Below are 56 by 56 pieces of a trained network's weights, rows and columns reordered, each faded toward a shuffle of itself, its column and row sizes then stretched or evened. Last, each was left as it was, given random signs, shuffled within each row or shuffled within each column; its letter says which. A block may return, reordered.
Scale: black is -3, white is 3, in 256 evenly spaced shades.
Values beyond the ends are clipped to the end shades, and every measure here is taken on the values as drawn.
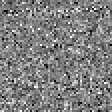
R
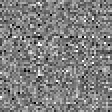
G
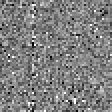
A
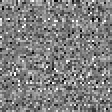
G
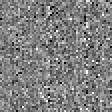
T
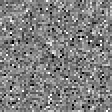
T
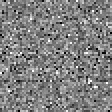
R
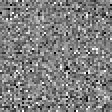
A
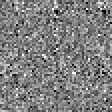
A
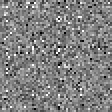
A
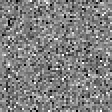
T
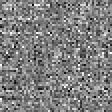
G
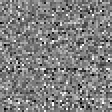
A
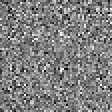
G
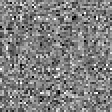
G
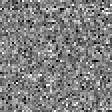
R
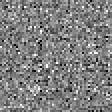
A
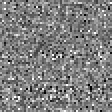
R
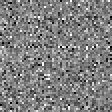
G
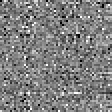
G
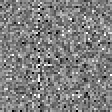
G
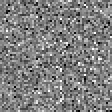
T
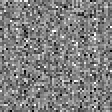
T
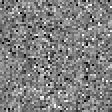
T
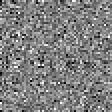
G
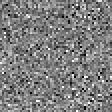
A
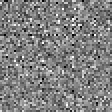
A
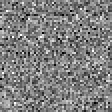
R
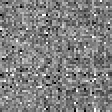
G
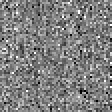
T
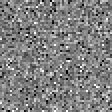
T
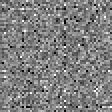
G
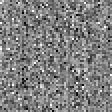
T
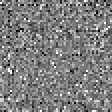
A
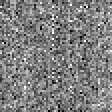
T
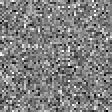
T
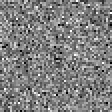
R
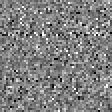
R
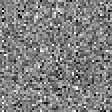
T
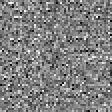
R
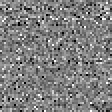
R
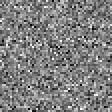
R
